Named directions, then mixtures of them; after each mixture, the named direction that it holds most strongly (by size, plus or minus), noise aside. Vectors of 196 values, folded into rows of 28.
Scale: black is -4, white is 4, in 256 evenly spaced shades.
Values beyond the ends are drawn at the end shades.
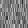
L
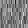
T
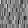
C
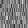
L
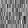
T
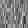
L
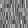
L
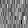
T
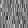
L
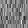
T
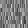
L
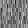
T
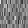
C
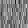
T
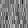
L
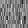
L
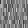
C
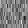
T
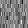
L
